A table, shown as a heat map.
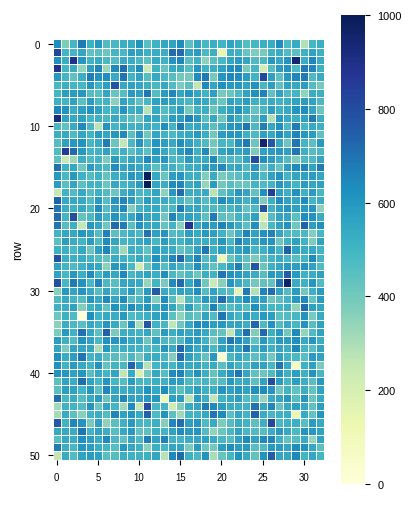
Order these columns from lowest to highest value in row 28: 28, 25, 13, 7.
25, 7, 13, 28
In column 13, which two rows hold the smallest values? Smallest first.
43, 50
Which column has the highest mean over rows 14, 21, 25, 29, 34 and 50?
28
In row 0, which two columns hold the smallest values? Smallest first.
30, 1
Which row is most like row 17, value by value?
16
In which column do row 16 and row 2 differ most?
11
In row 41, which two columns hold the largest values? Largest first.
26, 3
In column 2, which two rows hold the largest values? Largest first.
2, 21
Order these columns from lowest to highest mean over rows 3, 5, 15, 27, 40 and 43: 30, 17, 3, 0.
3, 17, 30, 0
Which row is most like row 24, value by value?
42
